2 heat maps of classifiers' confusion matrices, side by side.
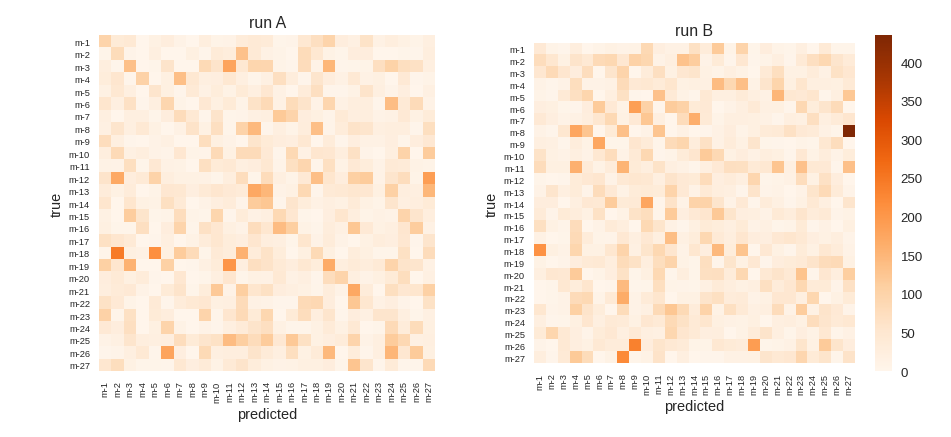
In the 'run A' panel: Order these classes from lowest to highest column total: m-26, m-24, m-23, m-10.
m-23, m-26, m-10, m-24
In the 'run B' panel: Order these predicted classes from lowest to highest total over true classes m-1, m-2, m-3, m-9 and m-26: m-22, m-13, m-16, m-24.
m-22, m-24, m-16, m-13
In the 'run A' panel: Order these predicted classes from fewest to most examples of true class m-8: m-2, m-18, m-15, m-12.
m-15, m-2, m-12, m-18
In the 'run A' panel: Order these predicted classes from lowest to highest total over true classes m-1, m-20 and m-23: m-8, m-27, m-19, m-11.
m-8, m-27, m-11, m-19
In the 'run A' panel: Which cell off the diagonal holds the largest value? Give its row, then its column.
m-18, m-2
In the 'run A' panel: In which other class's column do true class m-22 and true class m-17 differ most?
m-21
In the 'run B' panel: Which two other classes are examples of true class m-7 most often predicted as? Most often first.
m-14, m-10
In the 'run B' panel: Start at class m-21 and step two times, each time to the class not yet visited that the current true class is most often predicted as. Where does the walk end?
m-27
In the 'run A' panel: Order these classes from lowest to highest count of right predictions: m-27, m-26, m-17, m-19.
m-17, m-27, m-26, m-19
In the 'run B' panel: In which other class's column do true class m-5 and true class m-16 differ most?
m-21
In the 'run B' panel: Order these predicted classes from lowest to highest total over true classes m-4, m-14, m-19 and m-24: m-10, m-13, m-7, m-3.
m-3, m-13, m-7, m-10
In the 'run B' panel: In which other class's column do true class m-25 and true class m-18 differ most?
m-1
